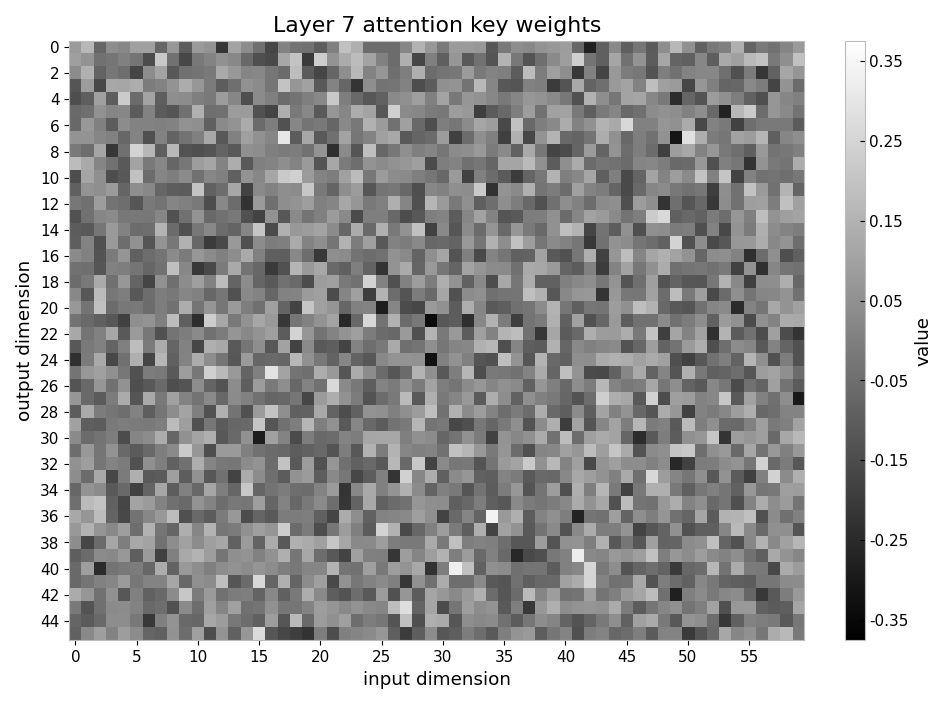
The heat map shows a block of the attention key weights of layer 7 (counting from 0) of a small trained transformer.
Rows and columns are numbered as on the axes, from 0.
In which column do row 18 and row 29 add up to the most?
28
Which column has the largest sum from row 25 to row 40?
43
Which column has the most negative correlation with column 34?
10
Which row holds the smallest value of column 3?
8
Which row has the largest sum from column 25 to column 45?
31
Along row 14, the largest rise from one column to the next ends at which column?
17
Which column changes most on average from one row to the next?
49
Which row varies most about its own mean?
21
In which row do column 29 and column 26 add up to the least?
24
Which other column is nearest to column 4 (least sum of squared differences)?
30
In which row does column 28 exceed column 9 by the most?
14
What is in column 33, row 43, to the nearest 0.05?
0.05
